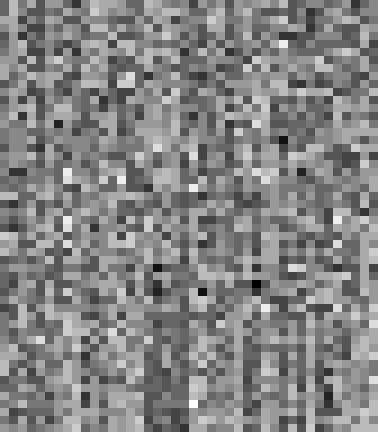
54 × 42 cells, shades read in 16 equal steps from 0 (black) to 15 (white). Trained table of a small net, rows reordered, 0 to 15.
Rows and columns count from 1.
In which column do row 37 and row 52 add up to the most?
41
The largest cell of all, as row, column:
51, 22
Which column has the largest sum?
30
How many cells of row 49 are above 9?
8
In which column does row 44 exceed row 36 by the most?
2
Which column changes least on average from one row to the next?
21
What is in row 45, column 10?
3
